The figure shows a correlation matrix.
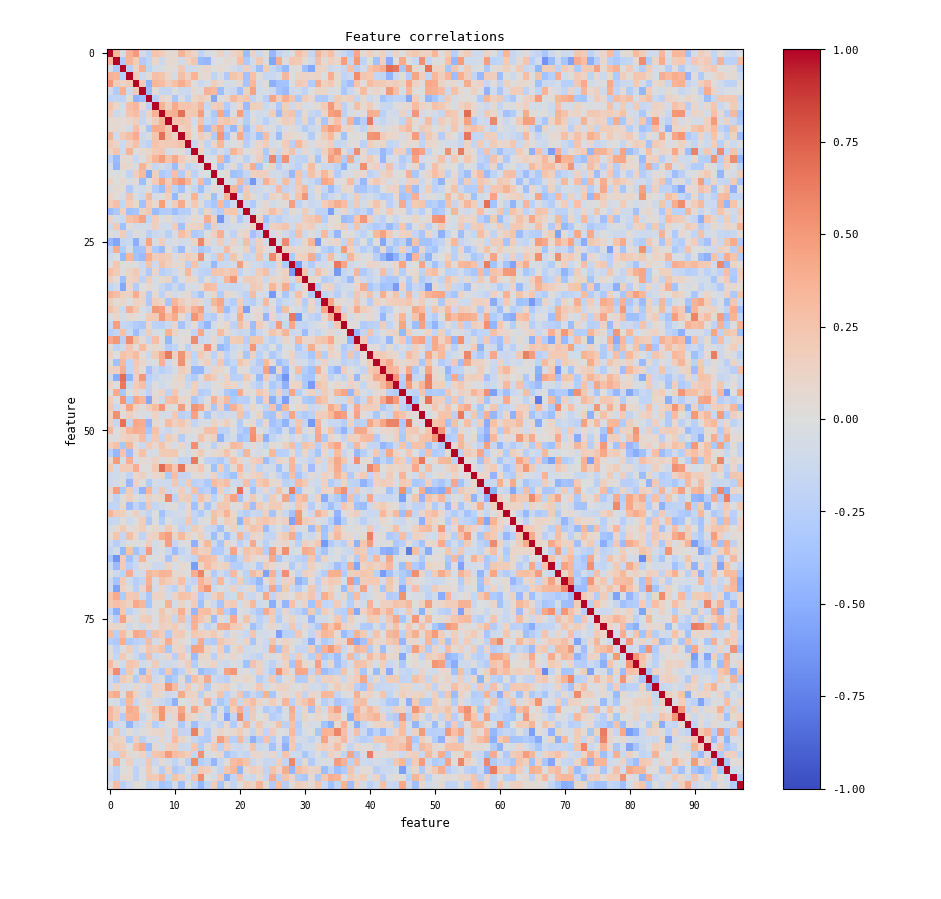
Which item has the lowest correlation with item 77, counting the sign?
26
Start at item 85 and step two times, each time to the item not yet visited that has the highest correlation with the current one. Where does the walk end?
45
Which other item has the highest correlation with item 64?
40
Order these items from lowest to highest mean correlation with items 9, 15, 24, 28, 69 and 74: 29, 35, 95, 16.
29, 16, 95, 35
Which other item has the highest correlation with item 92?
73
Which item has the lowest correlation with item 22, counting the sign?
17
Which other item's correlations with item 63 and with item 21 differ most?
51
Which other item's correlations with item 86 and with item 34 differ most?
10
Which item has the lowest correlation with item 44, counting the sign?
31
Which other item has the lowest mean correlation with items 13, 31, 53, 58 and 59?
42
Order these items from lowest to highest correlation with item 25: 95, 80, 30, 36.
36, 80, 30, 95
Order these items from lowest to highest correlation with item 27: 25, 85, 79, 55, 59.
55, 85, 79, 59, 25
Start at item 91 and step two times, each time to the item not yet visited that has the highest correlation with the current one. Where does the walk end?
90
